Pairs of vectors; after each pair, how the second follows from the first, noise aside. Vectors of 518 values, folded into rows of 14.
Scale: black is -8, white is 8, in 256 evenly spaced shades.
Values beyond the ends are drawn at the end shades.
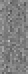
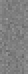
wrapped around, shrunk.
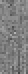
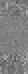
wrapped around, negated, partly zeroed.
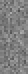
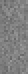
wrapped around, shrunk.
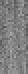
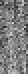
scaled up.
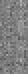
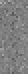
wrapped around, negated, partly zeroed.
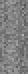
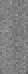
wrapped around, shrunk.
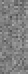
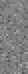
wrapped around, negated, partly zeroed.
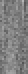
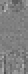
reversed, negated, partly zeroed.
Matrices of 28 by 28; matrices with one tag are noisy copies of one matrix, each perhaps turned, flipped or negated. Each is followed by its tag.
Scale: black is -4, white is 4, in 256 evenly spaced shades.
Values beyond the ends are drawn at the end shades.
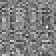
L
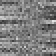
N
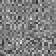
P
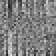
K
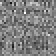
L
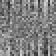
K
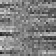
N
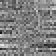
K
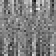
N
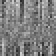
N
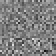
P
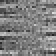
N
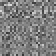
P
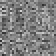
L
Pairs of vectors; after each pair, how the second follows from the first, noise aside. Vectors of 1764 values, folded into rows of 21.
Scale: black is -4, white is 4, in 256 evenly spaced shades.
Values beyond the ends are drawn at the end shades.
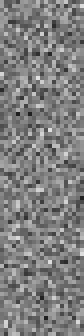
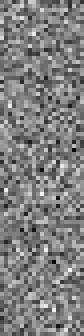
wrapped around.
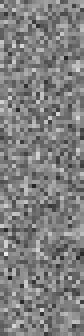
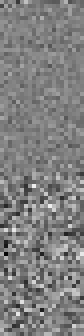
negated, partly zeroed.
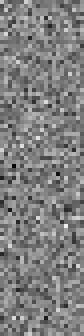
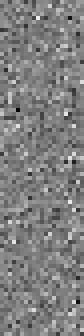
reversed, negated, partly zeroed.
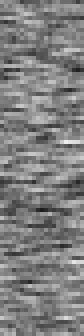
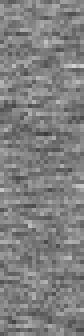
wrapped around, shrunk.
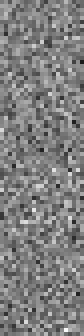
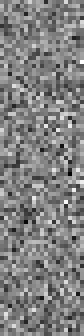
sign-scrambled.
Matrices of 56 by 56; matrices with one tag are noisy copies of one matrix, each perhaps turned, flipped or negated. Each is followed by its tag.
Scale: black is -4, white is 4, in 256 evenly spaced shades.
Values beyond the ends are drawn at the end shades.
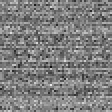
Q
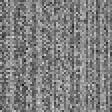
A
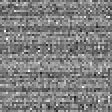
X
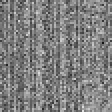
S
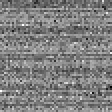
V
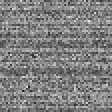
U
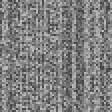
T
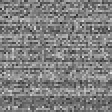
Q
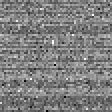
Q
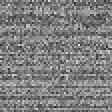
A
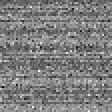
V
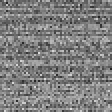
S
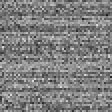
X
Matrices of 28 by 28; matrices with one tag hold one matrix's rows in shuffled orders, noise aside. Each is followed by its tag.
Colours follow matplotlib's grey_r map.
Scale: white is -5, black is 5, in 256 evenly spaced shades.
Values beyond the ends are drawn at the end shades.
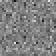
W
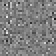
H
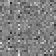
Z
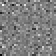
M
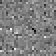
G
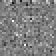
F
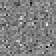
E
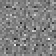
W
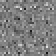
E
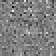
F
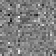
Z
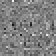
F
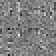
Z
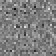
W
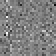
H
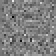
F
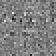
F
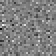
M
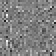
H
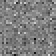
W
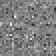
G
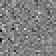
M
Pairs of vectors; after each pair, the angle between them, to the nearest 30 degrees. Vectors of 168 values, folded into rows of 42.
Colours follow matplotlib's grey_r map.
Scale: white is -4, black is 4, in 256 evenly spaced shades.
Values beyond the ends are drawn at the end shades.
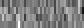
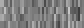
90 degrees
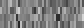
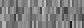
120 degrees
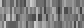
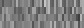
90 degrees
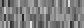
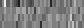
90 degrees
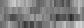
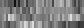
150 degrees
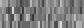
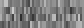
60 degrees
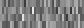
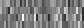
90 degrees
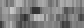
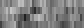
30 degrees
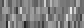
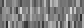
30 degrees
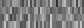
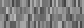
150 degrees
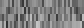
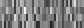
120 degrees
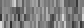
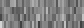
30 degrees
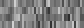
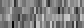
150 degrees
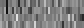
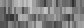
120 degrees
